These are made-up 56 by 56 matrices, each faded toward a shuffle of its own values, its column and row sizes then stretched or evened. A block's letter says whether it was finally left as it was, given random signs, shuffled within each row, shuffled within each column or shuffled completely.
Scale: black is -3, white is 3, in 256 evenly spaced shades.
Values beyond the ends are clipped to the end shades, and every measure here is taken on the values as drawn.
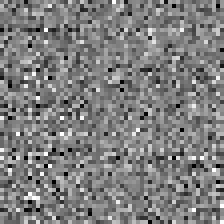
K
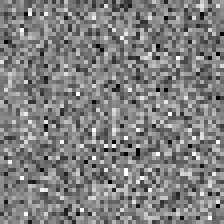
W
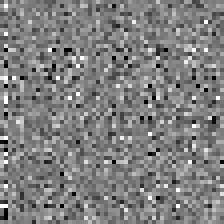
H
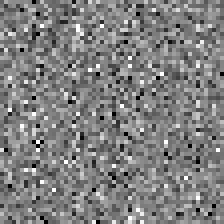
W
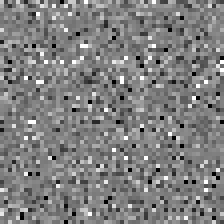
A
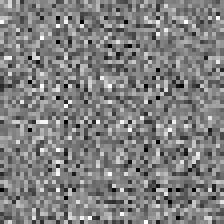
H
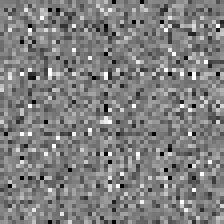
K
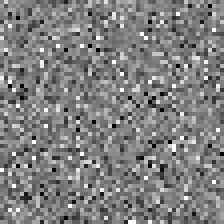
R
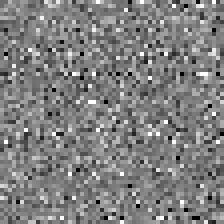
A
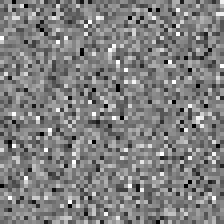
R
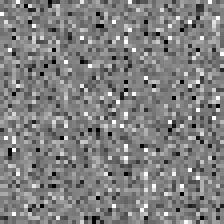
W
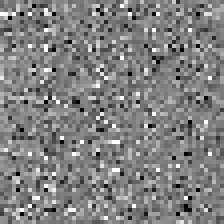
K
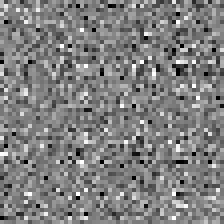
H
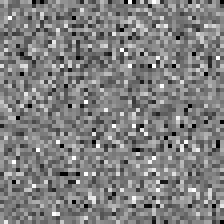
A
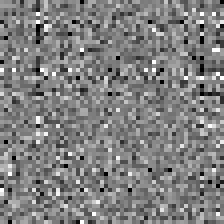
H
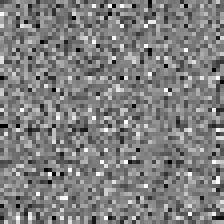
K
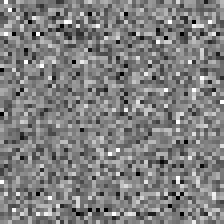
A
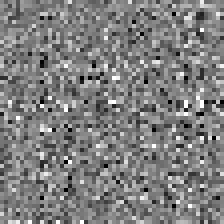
K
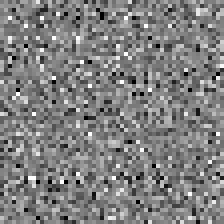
A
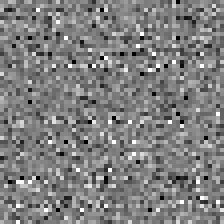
A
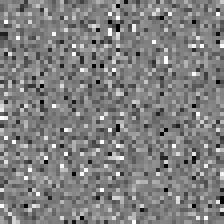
W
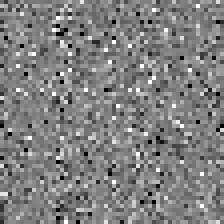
W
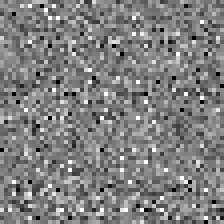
A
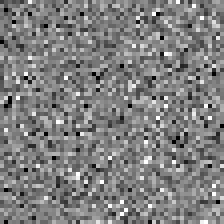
R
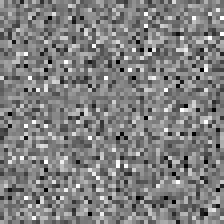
A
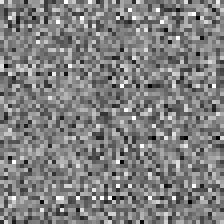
A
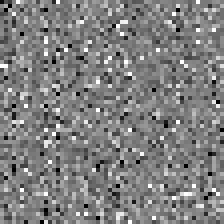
W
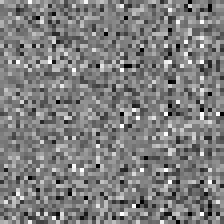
K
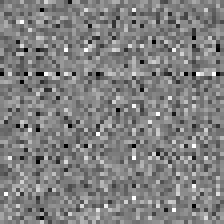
H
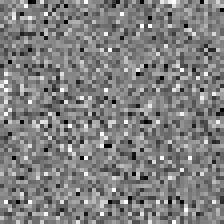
A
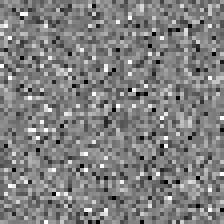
R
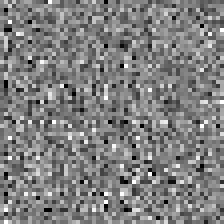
H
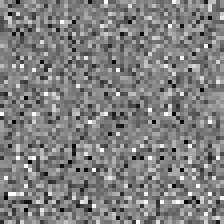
A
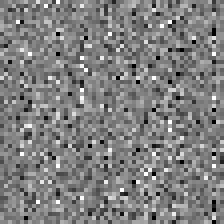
W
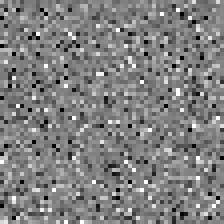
R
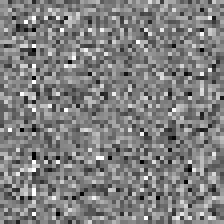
H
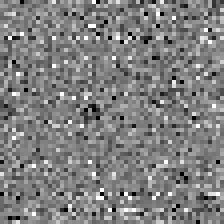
A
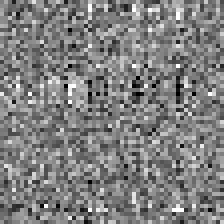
H
